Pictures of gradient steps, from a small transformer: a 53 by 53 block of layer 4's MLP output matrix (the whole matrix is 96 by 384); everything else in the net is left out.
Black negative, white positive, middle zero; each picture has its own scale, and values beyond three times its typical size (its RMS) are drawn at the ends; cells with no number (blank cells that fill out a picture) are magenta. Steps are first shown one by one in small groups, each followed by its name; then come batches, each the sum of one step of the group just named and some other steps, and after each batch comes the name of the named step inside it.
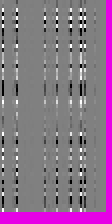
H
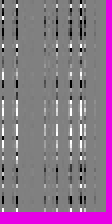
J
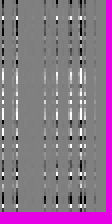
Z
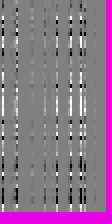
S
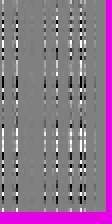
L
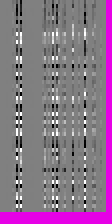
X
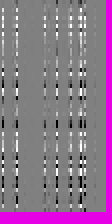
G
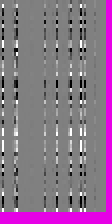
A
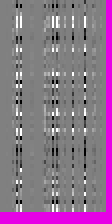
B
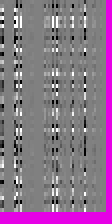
B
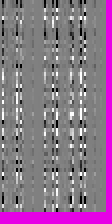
Z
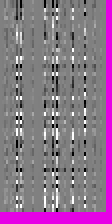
X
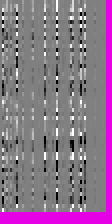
H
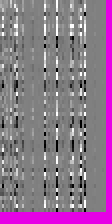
G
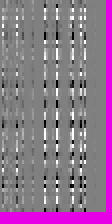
G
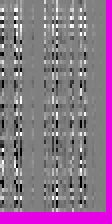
G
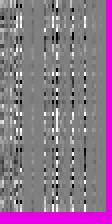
B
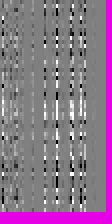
S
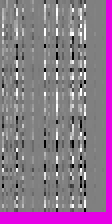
G
